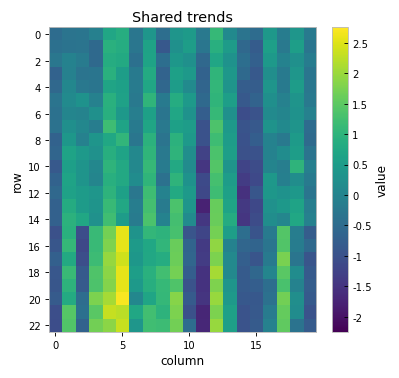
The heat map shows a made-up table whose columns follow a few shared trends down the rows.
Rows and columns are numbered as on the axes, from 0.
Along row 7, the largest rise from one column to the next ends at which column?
12
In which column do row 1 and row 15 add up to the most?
5
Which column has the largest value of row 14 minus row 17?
2
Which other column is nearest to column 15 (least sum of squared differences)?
14
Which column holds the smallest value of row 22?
11
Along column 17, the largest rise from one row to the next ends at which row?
15
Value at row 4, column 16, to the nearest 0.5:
0.5
